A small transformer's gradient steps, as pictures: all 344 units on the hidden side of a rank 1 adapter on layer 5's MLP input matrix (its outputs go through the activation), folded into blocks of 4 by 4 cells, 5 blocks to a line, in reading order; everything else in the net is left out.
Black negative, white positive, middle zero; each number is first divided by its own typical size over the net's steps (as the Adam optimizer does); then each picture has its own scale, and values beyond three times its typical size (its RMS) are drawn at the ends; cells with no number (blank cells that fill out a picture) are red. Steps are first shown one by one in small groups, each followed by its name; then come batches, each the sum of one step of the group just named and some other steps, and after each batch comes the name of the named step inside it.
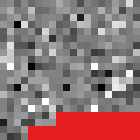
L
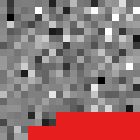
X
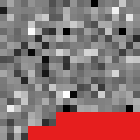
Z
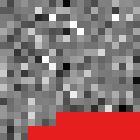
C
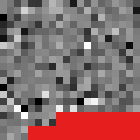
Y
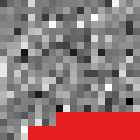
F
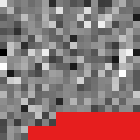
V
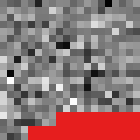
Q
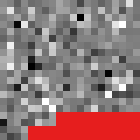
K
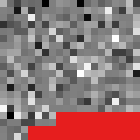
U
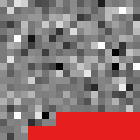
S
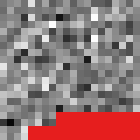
F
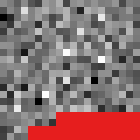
Y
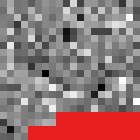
K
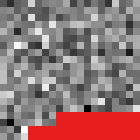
F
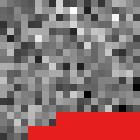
C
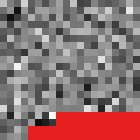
U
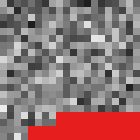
U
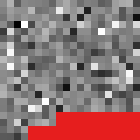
L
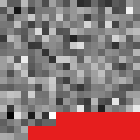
U
